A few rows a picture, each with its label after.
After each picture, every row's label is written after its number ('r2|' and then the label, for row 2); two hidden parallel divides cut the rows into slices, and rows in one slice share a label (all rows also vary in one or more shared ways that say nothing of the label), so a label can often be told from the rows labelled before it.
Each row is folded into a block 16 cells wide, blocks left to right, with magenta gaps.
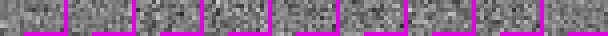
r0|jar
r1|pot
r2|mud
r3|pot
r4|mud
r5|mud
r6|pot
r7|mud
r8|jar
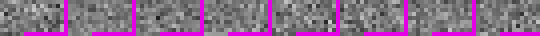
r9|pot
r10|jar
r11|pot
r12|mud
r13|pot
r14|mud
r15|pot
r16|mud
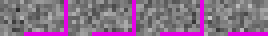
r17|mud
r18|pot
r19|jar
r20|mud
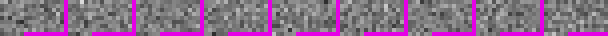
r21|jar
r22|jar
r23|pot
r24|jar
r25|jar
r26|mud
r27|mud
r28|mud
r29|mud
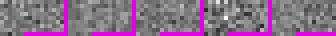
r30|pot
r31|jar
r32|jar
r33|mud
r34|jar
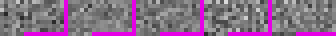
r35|pot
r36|mud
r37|jar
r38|jar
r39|pot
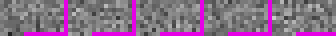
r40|jar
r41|mud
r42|jar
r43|jar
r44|jar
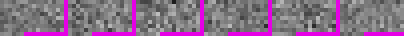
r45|mud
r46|jar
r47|jar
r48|mud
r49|mud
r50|jar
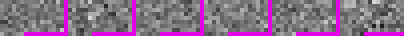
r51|mud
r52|mud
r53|pot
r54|pot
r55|mud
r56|mud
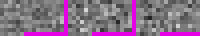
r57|mud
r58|pot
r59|pot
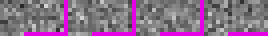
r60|mud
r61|mud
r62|pot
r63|jar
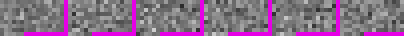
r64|mud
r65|jar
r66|pot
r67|mud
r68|mud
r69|pot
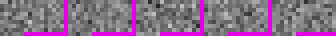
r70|jar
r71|jar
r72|mud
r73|mud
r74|jar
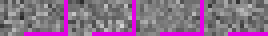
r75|pot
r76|mud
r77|jar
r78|pot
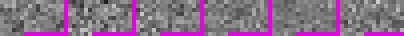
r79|mud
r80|pot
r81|mud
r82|mud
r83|jar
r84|mud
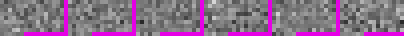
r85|pot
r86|pot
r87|mud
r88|mud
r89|jar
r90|mud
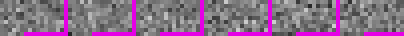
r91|pot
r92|jar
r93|jar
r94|mud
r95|pot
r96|pot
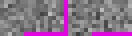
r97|mud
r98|pot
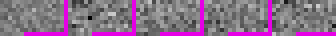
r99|jar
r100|pot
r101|jar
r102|mud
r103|mud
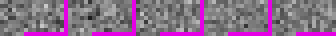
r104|jar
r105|pot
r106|jar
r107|mud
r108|mud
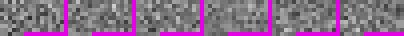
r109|mud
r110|mud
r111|mud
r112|jar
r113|pot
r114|pot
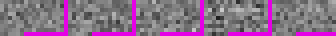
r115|jar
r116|pot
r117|pot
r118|pot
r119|jar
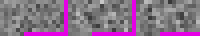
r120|jar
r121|pot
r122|jar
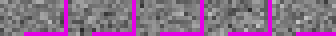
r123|jar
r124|mud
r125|pot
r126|jar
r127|pot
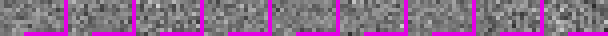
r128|pot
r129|jar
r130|pot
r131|jar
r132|jar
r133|pot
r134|jar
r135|mud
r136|pot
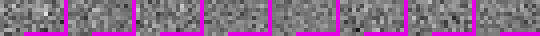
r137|pot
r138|jar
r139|jar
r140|mud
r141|jar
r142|mud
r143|jar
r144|jar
